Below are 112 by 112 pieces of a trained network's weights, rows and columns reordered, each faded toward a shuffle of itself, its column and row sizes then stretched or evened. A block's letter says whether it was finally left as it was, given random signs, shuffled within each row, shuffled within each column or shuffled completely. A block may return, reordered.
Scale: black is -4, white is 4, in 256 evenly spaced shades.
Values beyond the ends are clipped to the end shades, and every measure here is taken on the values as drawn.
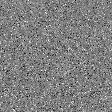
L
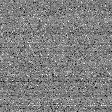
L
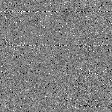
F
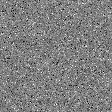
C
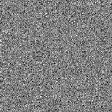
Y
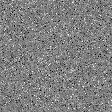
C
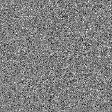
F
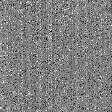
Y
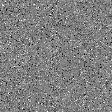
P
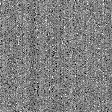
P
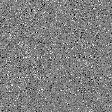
F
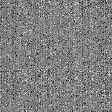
Y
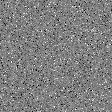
C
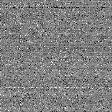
Y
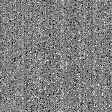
P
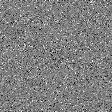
L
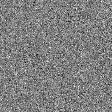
P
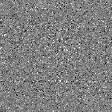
Y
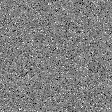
C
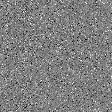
P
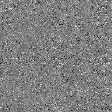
F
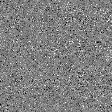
F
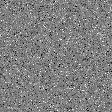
C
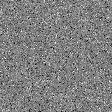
C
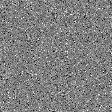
P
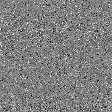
L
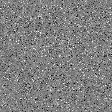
L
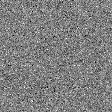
L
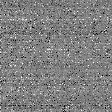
Y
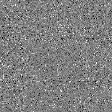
F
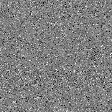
L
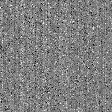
P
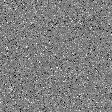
C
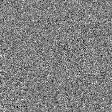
F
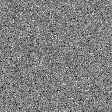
C
